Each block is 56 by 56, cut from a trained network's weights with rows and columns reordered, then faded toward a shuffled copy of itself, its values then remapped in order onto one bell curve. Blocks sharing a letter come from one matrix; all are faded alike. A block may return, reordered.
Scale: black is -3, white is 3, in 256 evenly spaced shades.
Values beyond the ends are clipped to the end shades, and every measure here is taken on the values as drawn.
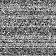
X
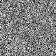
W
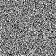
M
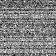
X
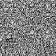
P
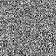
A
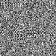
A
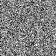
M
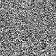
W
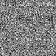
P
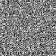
P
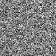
W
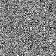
W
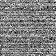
X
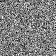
M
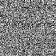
P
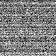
X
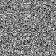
P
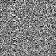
A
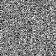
A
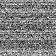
X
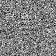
M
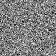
M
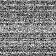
X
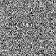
P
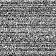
X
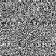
P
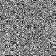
A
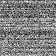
X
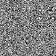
W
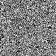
M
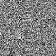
W
